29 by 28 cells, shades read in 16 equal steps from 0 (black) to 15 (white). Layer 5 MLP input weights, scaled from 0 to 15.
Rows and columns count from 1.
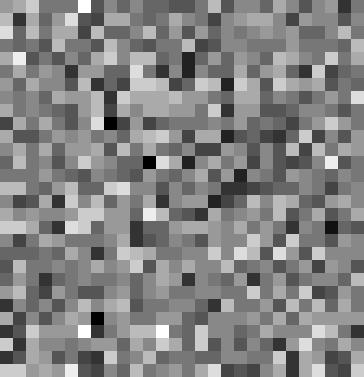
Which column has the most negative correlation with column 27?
17
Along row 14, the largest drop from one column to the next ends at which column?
19
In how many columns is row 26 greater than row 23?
13
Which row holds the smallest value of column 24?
6
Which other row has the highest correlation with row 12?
24
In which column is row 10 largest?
8
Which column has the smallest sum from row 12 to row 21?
5
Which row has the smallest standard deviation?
14
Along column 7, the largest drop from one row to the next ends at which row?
2
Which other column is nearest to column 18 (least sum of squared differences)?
21
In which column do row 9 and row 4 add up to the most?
15
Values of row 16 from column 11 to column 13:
7 10 3
